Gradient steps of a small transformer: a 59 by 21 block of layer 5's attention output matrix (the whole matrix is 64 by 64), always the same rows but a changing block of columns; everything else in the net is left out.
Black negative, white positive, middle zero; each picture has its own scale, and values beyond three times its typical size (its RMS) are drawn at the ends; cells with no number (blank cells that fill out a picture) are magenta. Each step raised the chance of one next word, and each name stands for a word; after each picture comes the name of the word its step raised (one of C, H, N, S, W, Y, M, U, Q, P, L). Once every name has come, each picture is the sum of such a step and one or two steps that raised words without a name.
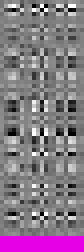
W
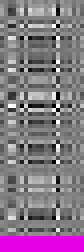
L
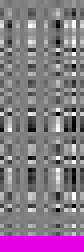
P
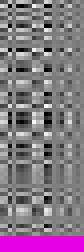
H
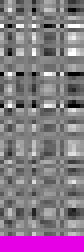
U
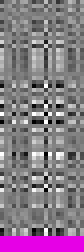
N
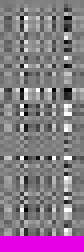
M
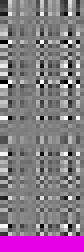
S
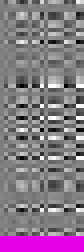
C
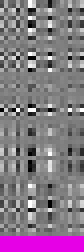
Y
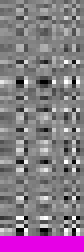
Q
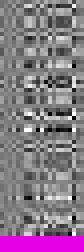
Q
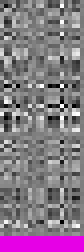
C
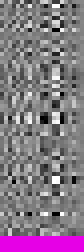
H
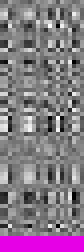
P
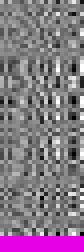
N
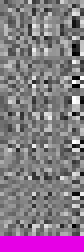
S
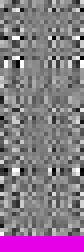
Y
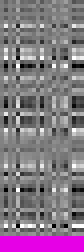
Y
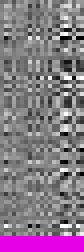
L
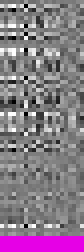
H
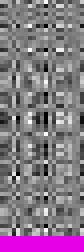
H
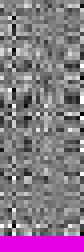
M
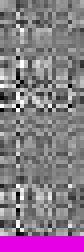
C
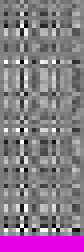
Q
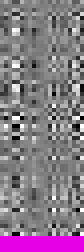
M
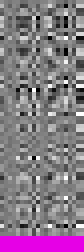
M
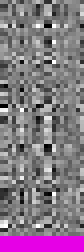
P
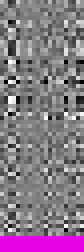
Q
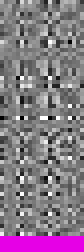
C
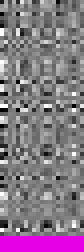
S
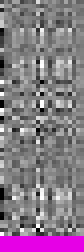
Q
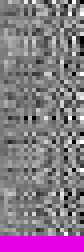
L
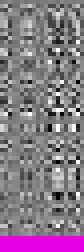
P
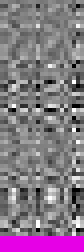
Q
